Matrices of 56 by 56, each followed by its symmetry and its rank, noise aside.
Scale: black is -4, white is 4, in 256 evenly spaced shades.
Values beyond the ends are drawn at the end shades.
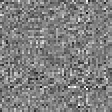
no symmetry, rank seven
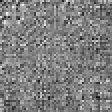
symmetric, rank seven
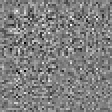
antisymmetric, rank eight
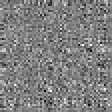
antisymmetric, rank six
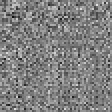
no symmetry, rank six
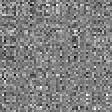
no symmetry, rank six
